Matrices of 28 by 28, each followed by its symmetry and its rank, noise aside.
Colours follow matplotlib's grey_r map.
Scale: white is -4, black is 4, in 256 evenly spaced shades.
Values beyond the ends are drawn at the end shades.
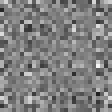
no symmetry, rank three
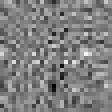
antisymmetric, rank four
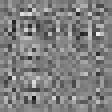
antisymmetric, rank four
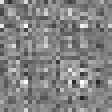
symmetric, rank three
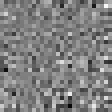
no symmetry, rank four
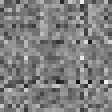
no symmetry, rank four
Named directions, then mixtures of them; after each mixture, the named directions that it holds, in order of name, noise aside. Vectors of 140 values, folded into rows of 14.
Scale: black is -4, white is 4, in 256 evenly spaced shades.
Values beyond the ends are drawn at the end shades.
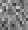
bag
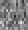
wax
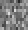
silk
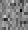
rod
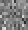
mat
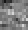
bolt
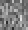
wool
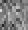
bag, bolt.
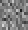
bag, rod.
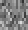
wax.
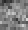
bolt.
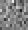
bag, mat, rod.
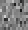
bag, rod.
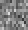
mat, silk, wax.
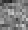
bolt.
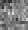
bolt.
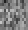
bag, bolt, wax.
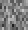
bag, silk.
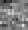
bolt.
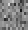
rod.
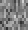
wax.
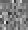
mat, silk, wool.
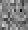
rod, silk.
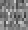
silk, wax.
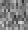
wax.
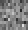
bolt, rod.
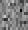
rod.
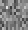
bag, mat.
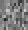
rod, silk.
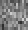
bolt, mat, wax.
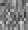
wax.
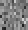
mat.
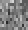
bolt, silk, wool.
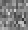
mat, silk, wax.
